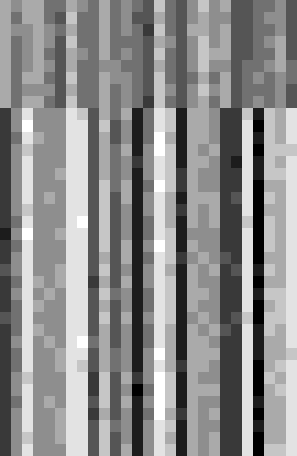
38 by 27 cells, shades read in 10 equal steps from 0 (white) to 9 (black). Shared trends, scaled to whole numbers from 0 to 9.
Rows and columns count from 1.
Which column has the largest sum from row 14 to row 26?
24
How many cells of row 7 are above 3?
19
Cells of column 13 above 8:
1
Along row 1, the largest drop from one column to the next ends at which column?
15
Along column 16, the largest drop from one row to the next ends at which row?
10
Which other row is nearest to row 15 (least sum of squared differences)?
36
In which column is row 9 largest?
14
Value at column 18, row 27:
4
